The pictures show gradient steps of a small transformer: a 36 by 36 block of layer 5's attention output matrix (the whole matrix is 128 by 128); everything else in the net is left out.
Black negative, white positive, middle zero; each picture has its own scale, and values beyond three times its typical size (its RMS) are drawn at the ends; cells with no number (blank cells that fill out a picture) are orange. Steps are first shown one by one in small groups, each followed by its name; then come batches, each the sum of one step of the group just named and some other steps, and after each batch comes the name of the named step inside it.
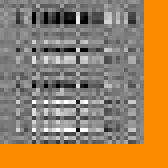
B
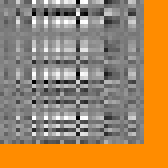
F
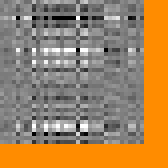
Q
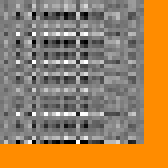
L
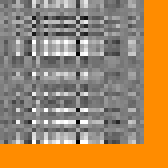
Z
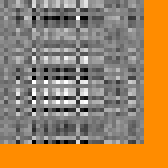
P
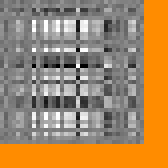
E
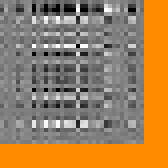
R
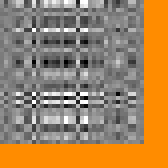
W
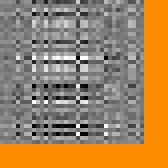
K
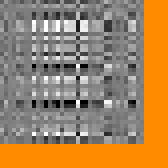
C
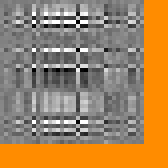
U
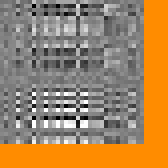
R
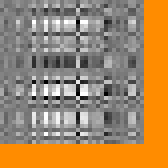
E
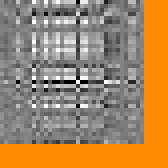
F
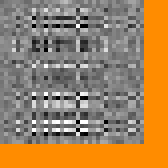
U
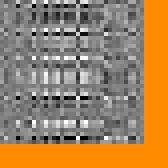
C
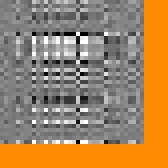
Z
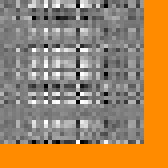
Q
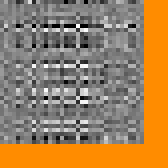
U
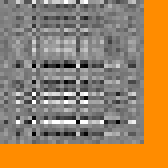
W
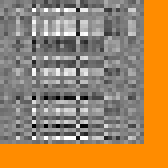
K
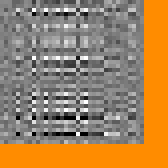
K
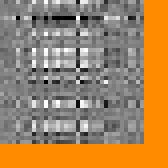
Q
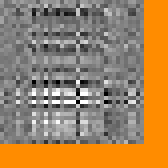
B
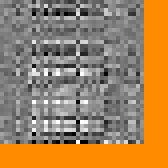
B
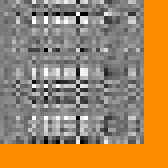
F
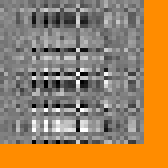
B
